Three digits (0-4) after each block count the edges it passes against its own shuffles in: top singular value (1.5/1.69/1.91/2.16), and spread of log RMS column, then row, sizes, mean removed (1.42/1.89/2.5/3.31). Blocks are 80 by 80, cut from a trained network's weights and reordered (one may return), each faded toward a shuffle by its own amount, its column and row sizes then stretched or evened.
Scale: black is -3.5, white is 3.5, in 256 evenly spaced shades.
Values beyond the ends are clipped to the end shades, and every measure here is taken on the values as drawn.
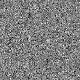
0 1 1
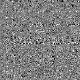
0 2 3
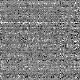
2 3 2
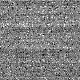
2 1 0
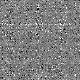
0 2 1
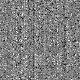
1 1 1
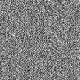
3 0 0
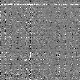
2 3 2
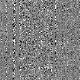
1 4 1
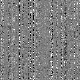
1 4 0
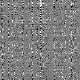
1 4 0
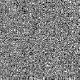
2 2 0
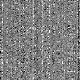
2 3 1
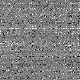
1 1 3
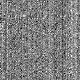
2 1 1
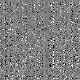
0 3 3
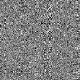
2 3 0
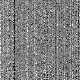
4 3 1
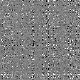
0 3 2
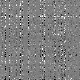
1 4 1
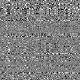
3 1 4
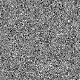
0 1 0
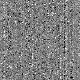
0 2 0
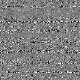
0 1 4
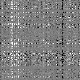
4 3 4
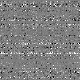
0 2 4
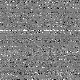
1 0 3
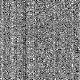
2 0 2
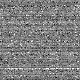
3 0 2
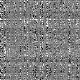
2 4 0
